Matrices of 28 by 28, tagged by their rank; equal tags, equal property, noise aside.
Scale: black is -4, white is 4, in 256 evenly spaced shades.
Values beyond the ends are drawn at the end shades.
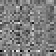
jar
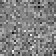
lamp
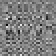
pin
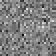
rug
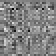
jar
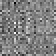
jar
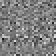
rug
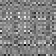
pin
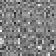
jar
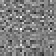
jar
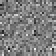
lamp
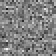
lamp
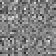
rug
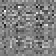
jar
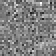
rug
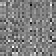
pin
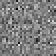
rug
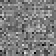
rug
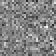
lamp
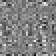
jar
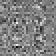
jar
